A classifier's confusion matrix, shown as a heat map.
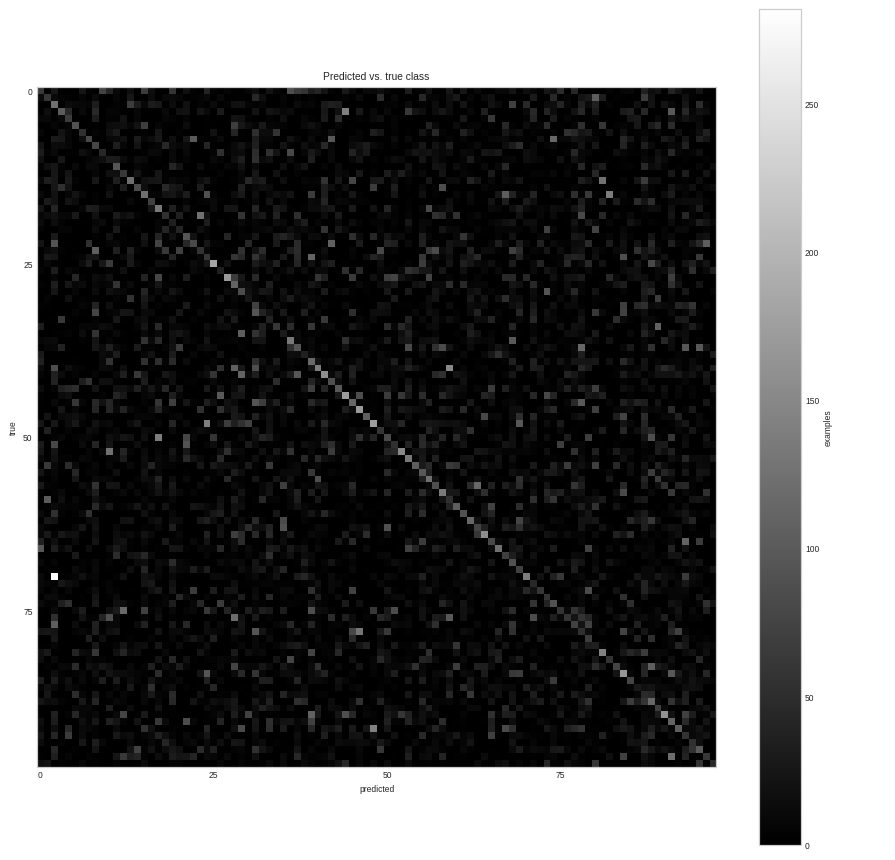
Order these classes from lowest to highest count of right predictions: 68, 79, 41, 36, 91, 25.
79, 68, 91, 36, 41, 25
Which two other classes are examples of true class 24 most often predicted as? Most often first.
39, 84
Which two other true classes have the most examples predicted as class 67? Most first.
15, 92
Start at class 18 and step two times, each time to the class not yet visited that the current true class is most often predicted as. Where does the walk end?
8
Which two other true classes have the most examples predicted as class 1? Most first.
59, 54
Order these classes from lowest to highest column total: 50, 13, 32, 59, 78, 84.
13, 32, 59, 50, 84, 78
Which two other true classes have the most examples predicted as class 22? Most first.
7, 72
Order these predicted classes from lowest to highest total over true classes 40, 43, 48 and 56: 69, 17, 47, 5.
47, 17, 5, 69
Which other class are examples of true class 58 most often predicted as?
84
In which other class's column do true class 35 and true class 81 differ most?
29
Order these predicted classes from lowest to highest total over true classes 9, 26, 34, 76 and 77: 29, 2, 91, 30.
30, 29, 91, 2
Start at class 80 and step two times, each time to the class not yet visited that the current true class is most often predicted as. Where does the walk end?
65
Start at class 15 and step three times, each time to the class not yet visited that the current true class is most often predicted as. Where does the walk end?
68
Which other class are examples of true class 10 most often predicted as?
31
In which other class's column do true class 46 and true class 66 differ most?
0
